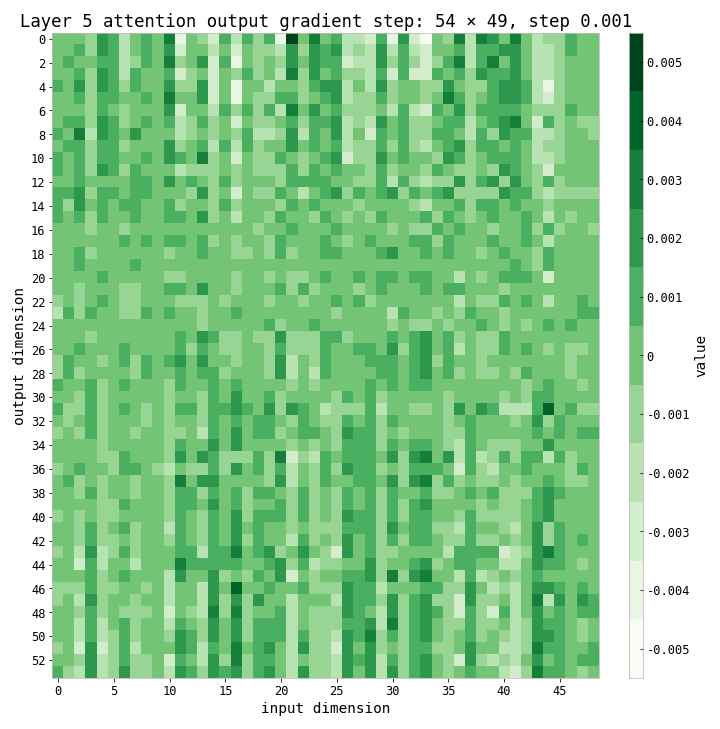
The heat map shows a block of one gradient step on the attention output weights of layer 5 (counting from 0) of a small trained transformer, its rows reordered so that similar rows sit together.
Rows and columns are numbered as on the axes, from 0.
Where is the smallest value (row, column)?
0, 33
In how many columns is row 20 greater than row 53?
21
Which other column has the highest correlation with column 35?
13
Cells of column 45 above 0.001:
1
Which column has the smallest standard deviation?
9
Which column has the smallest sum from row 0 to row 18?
16
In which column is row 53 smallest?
41
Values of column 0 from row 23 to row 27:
-0.002 0 0 0 -0.001
